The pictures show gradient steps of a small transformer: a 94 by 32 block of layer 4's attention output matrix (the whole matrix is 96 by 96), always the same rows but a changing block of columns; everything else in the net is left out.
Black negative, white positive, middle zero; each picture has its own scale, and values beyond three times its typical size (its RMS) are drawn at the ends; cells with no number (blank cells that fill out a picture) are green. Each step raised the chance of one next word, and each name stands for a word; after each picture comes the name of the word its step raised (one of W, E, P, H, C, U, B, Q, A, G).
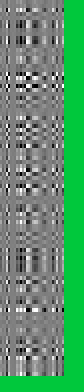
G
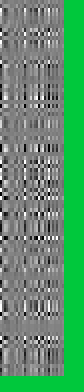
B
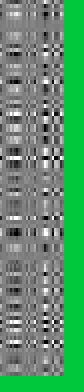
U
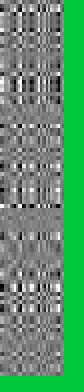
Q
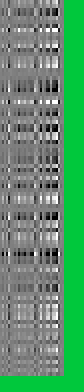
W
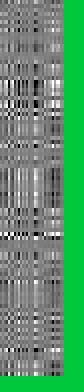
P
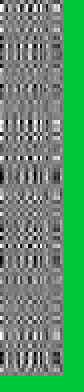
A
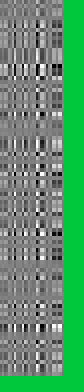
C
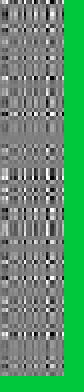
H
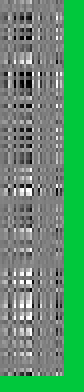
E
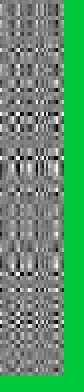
U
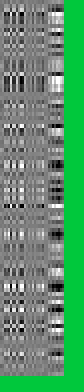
Q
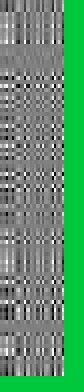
G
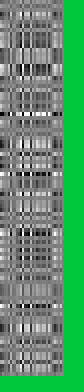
C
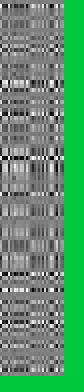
U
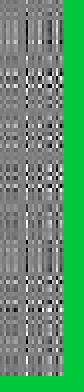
G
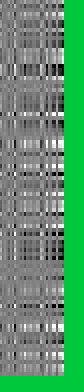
C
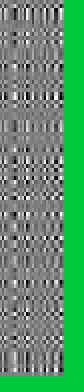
B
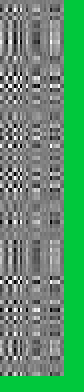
G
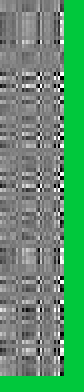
G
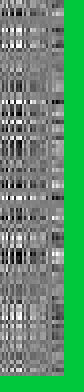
W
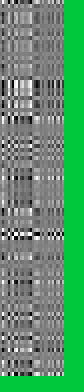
P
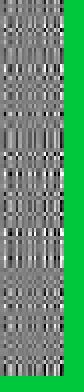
C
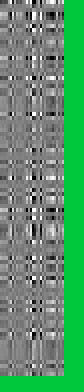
H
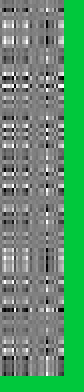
G
